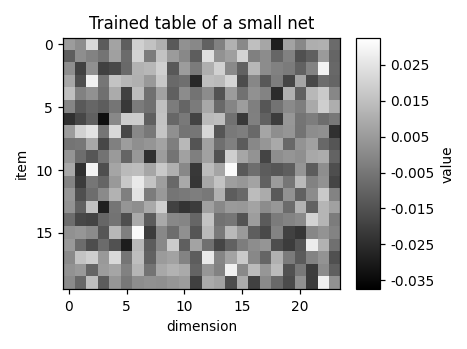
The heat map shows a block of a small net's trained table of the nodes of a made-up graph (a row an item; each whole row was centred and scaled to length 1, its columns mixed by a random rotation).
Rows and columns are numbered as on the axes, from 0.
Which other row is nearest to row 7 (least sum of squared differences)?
17
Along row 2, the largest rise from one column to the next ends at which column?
22
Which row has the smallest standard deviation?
8
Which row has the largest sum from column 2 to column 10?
10
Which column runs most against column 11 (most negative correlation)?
5
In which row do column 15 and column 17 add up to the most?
1
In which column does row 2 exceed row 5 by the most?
13
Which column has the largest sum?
6
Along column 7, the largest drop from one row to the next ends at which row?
9
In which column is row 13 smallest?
3
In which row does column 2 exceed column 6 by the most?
7
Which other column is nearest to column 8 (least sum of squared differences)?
12
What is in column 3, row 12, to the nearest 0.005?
0
